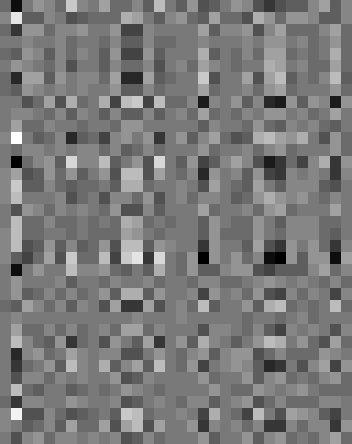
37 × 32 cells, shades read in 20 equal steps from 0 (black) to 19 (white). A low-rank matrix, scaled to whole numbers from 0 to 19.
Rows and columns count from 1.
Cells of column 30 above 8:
24
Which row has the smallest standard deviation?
27
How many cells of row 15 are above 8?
20
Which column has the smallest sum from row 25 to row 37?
26
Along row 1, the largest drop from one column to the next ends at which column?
2
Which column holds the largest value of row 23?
7
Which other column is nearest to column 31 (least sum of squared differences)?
19
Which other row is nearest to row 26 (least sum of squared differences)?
5
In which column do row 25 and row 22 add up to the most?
13
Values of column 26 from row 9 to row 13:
2 11 7 12 11
